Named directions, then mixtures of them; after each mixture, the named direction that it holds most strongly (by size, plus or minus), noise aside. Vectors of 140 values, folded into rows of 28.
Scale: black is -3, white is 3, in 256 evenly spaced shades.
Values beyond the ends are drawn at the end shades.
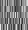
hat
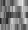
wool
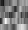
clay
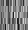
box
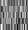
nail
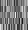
hat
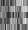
wool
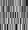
hat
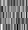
nail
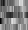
wool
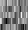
clay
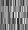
box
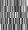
hat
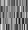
nail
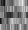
wool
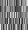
hat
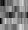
clay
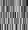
hat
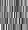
hat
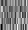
nail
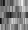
wool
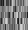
box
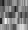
clay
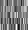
hat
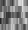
wool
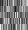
hat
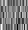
nail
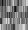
clay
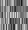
hat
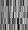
box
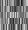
hat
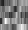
clay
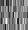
box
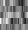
wool
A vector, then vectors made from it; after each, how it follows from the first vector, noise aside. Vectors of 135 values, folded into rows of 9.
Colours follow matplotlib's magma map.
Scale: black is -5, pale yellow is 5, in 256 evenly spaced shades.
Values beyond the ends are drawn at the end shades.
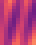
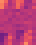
reversed, partly zeroed.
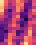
reversed, scaled up.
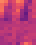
reversed, partly zeroed.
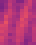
reversed, negated, shrunk.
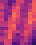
negated.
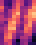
negated, scaled up.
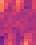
reversed, partly zeroed.
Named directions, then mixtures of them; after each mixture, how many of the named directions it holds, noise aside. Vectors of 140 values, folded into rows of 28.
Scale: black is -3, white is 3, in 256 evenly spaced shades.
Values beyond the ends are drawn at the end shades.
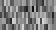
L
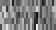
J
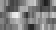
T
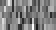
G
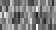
four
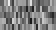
two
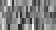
one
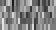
three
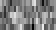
three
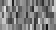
three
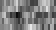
one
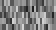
one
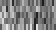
one
